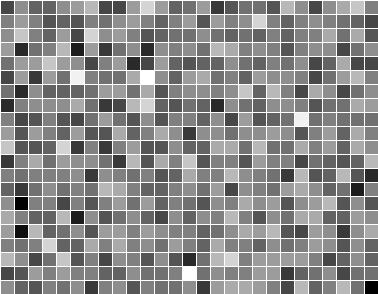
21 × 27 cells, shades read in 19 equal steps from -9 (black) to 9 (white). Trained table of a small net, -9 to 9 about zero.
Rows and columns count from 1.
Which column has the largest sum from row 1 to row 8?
11
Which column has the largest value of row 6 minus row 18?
6
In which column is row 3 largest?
7
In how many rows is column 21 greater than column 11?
9
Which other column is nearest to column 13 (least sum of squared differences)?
23
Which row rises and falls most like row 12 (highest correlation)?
20
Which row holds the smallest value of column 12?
16
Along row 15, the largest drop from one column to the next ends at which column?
2
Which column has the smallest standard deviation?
13
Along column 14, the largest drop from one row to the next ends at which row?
21
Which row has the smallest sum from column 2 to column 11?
4
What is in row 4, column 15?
-1
